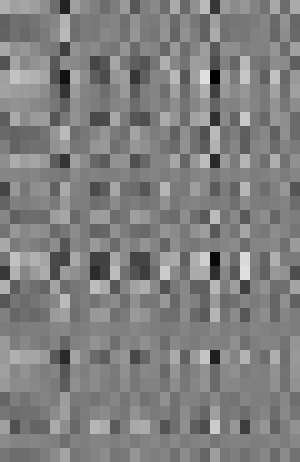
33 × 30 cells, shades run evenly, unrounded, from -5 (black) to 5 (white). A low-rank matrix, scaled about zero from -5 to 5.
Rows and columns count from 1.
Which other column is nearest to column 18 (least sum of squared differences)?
3
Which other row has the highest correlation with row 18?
25
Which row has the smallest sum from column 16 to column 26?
31
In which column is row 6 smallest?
22
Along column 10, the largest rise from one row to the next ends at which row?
21
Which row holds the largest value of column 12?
20
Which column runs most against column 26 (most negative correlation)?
17
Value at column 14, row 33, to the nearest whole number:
1
